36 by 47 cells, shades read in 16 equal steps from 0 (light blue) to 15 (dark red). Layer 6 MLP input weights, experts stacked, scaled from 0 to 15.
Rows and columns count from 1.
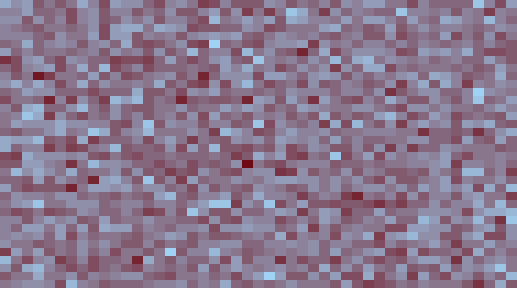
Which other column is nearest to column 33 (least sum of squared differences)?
29
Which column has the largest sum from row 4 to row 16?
19
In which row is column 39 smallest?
28
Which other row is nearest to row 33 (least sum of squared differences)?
31
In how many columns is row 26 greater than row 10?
19
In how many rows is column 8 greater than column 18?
11
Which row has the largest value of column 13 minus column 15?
33
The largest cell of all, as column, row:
23, 21
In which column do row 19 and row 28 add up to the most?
46
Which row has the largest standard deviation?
13
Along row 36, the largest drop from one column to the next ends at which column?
7
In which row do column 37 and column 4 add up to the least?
34
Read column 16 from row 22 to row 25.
11 6 8 2
